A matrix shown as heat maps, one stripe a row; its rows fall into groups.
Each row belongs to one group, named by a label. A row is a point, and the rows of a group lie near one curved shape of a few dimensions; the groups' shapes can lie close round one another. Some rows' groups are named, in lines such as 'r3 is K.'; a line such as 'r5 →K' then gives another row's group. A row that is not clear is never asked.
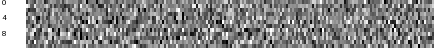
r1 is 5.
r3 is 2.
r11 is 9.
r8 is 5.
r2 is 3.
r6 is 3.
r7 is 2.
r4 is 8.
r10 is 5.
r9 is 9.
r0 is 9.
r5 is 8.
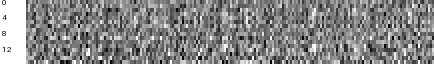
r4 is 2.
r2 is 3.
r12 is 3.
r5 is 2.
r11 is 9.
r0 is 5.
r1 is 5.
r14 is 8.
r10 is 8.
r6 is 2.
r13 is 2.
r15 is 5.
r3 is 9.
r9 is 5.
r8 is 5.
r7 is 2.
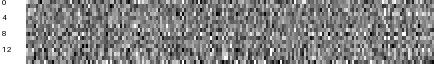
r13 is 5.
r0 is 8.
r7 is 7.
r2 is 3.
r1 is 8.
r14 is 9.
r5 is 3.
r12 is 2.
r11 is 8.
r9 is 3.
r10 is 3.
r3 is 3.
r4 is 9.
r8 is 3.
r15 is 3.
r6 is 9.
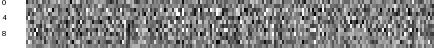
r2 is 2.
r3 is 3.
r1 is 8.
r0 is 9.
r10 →3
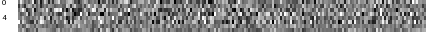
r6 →2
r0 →2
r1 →3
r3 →8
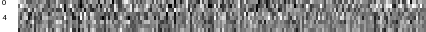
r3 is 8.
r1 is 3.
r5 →2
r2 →8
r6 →8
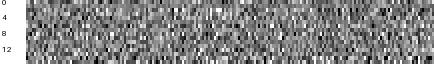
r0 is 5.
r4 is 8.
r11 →2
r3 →2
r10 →9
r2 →2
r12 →3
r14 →9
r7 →2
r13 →5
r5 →8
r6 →2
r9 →5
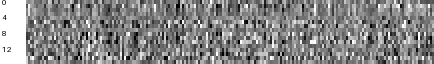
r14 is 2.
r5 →2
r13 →3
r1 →3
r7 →2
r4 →8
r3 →3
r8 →8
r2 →3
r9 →9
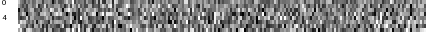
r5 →3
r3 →5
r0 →5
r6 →8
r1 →9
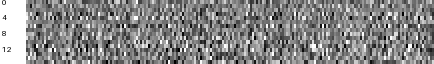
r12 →9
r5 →2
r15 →3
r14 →3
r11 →9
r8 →8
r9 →8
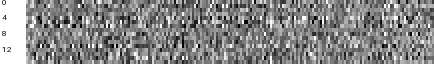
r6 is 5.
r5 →2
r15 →2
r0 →8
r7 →9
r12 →5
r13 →9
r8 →9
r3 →9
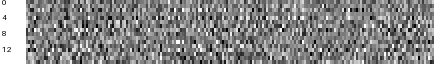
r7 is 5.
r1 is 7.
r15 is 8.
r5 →5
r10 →3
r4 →8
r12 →3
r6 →5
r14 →5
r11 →5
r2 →8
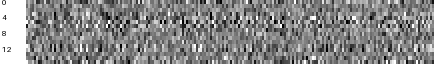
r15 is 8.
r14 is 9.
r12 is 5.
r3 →2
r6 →5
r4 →3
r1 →5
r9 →3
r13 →5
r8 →8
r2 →2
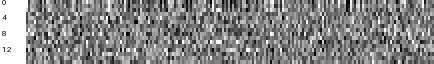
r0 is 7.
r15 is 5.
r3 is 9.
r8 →2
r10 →2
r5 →5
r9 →9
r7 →3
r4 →5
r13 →3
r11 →5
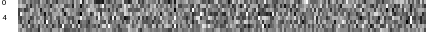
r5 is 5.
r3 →3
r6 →9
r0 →3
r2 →9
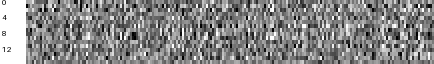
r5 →7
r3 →9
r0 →2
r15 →2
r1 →9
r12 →8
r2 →2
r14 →2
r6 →8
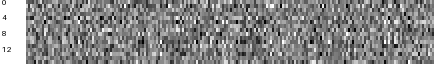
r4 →2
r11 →8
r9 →2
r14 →8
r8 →7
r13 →5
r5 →3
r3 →2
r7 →3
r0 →8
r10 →3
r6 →2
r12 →3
